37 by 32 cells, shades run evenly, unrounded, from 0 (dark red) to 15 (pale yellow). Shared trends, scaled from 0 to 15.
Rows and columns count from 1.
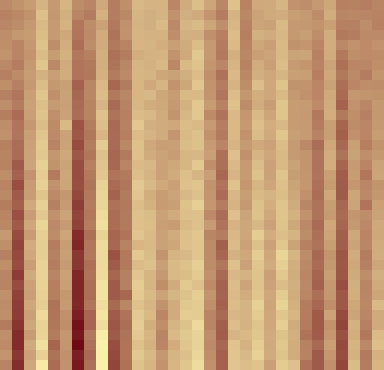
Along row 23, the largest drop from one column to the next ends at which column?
10
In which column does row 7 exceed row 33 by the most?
7
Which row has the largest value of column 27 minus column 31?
1
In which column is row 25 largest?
9
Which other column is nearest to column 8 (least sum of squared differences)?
11
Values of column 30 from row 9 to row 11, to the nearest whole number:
8 9 9
